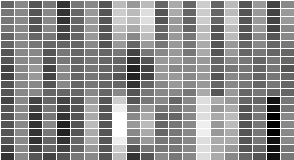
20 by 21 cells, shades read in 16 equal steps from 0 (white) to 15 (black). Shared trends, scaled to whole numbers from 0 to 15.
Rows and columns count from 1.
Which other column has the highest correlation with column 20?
3
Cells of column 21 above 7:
11
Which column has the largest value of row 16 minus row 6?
20
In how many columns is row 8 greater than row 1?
12
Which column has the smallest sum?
15
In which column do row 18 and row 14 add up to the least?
9
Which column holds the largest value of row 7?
10
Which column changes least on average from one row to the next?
2
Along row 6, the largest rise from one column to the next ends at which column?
16
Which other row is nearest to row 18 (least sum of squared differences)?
14
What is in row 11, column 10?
12
